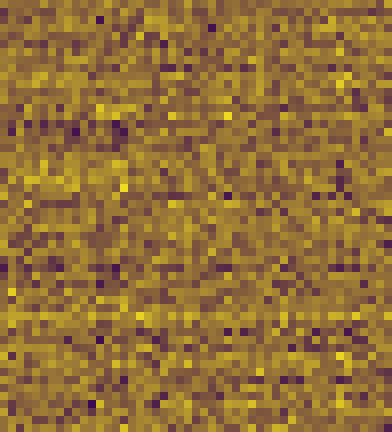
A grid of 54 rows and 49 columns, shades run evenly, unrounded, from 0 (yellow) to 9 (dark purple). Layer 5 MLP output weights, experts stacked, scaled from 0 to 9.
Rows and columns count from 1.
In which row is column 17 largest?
4
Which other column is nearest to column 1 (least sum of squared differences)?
7
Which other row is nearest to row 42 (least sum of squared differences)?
25
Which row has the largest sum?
34
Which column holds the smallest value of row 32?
27
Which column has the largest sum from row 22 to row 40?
13
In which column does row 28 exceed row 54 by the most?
16
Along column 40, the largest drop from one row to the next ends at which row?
43
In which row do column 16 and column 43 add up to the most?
48
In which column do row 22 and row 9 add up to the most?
21
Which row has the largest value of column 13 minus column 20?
3
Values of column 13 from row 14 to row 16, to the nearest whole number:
1 2 5
